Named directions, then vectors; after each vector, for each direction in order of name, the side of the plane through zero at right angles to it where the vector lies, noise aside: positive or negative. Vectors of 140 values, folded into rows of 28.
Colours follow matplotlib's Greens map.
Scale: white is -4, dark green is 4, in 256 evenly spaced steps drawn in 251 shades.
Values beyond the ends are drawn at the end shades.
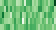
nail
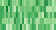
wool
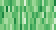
positive, positive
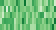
negative, negative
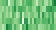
positive, negative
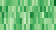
positive, positive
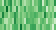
positive, positive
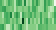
negative, positive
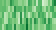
positive, negative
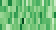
negative, positive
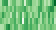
positive, negative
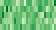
positive, positive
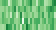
positive, negative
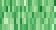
positive, positive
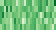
positive, positive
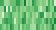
negative, negative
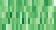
negative, positive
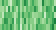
negative, negative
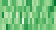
positive, negative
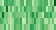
positive, positive
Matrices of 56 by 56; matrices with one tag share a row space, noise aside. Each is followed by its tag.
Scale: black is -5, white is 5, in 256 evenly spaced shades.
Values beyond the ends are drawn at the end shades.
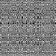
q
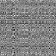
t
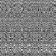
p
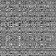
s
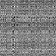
t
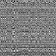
t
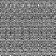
p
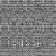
q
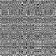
q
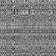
t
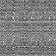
t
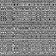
t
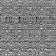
s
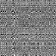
t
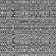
t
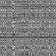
t
